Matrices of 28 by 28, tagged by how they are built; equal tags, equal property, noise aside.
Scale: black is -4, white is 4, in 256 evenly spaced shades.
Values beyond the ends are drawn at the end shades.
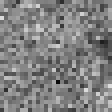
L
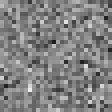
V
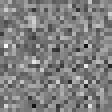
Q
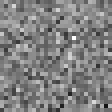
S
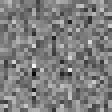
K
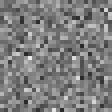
V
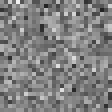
V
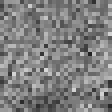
L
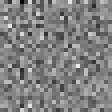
Q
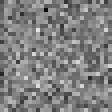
V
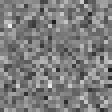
S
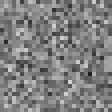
V
